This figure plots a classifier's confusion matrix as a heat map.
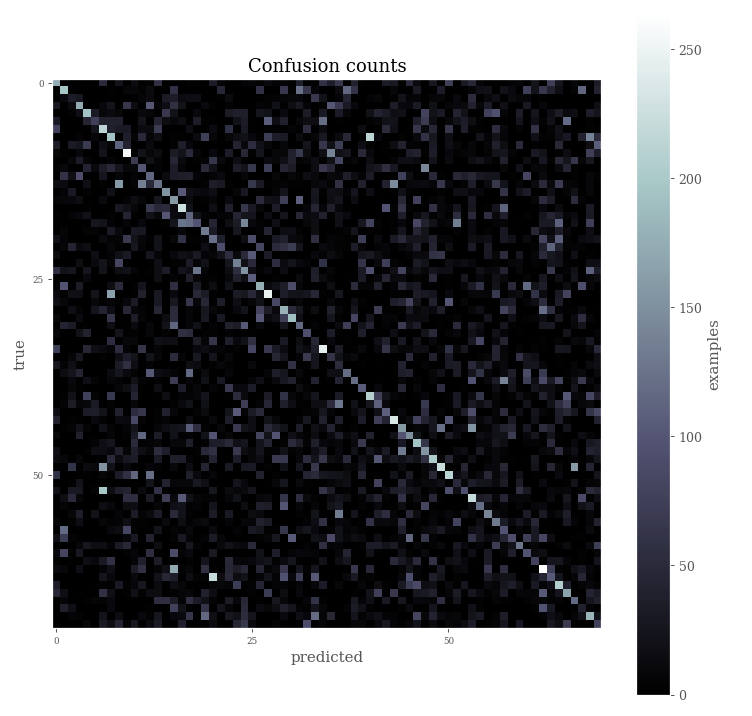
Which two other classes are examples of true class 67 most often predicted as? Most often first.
62, 15
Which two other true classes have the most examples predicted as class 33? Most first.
68, 63
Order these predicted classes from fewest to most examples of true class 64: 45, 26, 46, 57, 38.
38, 57, 26, 45, 46
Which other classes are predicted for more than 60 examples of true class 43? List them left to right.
10, 41, 46, 50
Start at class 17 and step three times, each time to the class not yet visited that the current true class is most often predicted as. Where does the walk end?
57
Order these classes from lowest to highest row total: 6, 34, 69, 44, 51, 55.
51, 69, 55, 6, 34, 44
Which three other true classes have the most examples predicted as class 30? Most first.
58, 26, 21
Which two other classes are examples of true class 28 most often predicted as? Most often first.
50, 45
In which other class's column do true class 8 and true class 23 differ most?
69
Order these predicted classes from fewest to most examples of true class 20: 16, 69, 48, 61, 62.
61, 69, 48, 16, 62
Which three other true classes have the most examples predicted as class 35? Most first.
9, 3, 58
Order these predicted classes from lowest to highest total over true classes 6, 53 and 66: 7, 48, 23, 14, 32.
23, 7, 32, 48, 14
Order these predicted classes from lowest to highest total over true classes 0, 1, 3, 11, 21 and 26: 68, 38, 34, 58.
68, 58, 34, 38
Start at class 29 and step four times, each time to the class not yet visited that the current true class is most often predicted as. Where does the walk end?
24
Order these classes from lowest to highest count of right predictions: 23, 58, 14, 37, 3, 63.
58, 63, 37, 23, 14, 3
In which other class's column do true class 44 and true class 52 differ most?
6
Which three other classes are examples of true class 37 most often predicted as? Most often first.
17, 12, 60
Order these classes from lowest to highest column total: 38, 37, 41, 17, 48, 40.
37, 38, 41, 40, 17, 48
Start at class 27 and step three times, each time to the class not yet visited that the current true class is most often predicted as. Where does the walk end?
65
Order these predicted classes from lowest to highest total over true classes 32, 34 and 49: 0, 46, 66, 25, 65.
46, 65, 0, 25, 66
